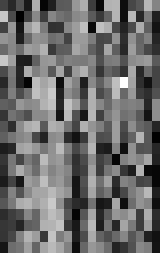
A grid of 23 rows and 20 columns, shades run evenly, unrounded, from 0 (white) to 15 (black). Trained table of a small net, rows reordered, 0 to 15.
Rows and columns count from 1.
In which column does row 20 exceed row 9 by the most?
10
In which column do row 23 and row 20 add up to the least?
7
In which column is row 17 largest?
20
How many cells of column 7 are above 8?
5
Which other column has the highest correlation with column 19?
8
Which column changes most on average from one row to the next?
4
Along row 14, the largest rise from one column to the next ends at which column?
13
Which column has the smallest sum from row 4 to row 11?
6
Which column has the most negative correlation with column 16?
11
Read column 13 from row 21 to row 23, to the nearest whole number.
13 9 7
